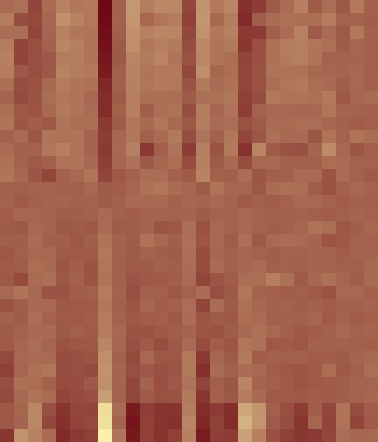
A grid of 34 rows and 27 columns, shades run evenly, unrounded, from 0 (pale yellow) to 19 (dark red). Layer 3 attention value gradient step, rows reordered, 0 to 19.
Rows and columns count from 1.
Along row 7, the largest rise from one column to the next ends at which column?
8
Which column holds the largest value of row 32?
10
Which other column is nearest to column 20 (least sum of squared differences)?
21
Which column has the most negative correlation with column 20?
2
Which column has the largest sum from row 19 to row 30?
15
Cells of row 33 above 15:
7
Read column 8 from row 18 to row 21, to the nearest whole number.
11 10 10 10
